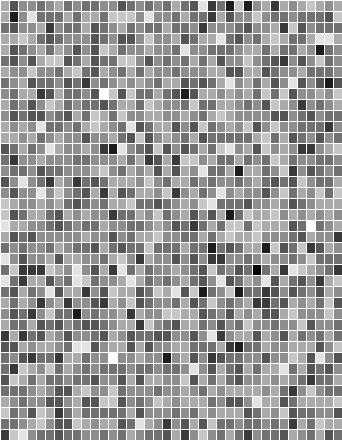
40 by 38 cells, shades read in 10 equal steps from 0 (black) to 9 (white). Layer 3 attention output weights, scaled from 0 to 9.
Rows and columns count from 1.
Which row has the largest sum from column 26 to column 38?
21
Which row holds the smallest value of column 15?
29
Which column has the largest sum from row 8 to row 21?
32
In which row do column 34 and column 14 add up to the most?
25
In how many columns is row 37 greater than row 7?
15
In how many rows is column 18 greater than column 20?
20
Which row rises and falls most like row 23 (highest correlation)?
5
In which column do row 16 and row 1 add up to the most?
23
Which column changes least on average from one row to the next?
18
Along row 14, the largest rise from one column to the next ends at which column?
14
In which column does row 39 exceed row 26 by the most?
36
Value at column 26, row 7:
3
